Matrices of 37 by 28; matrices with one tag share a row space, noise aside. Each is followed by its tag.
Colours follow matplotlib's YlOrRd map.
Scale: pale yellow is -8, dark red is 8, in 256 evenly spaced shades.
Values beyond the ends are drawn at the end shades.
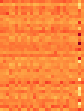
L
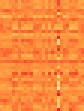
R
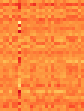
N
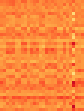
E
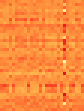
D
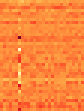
N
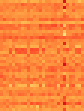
D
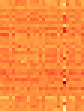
D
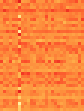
N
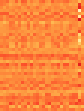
L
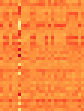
N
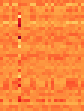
N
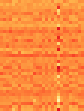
R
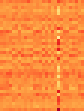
R
